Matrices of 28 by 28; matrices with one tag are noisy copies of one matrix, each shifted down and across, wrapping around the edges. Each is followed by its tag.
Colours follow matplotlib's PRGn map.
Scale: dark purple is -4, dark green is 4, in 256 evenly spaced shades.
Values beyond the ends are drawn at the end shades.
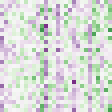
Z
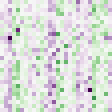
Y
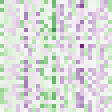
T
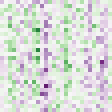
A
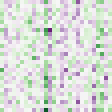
Z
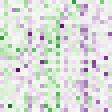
T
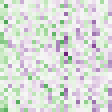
Z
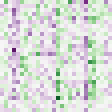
Y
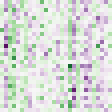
Z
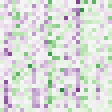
Y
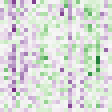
T
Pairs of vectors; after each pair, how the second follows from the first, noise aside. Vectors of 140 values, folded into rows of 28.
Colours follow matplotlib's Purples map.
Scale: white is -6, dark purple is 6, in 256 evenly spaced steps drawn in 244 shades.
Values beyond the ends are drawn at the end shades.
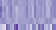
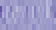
partly zeroed.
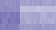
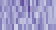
shuffled.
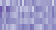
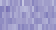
shrunk.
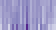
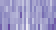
negated.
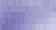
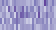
shuffled.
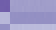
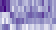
scaled up.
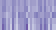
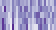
scaled up.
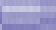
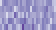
shuffled.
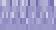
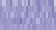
shrunk.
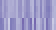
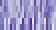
scaled up.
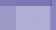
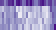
scaled up.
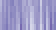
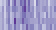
reversed, negated.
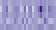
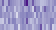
shuffled.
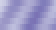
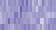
wrapped around, partly zeroed.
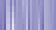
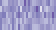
shuffled.
